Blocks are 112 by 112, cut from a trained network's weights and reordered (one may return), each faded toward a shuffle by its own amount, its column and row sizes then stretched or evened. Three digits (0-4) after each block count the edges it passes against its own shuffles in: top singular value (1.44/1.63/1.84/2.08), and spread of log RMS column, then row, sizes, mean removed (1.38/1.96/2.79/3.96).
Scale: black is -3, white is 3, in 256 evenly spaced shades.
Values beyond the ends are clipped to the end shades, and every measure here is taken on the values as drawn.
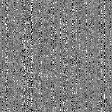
2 4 1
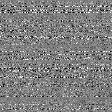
0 0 4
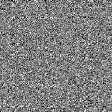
4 1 2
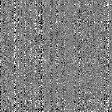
1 4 2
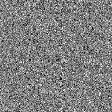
3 1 0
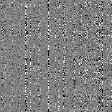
2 4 2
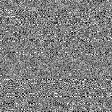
4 0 3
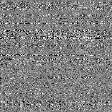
0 0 4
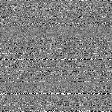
1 0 4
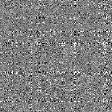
4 3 3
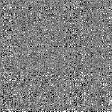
3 3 3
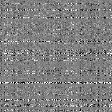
3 2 4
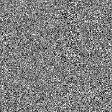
2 2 1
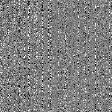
0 4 0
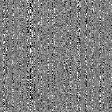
2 4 0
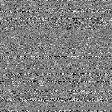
3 0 4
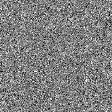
0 1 1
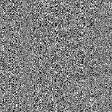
3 3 0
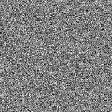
4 0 1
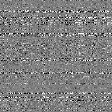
3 2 4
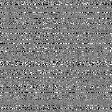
0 2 4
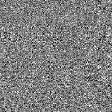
4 1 2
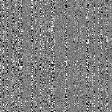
1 4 2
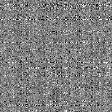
2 2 3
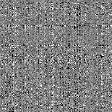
2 3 3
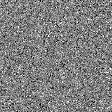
0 0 1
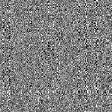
4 3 1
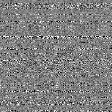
3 1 4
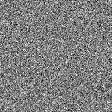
1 0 0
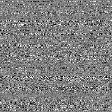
4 0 4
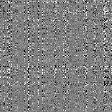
4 4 3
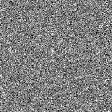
3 1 0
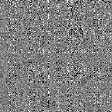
3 3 3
